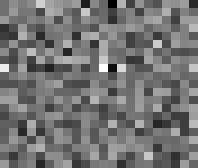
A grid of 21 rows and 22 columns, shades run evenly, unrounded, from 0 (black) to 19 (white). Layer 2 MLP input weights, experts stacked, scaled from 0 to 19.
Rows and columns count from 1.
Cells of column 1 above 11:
4
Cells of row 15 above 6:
16
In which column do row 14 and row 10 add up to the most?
3
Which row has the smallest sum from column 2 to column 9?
9
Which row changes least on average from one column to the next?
10
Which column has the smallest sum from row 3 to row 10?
2
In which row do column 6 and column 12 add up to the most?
7
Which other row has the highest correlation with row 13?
11
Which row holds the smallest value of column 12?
14
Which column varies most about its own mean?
13
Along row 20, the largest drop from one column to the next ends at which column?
18
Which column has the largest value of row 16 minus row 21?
22
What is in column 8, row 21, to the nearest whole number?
12
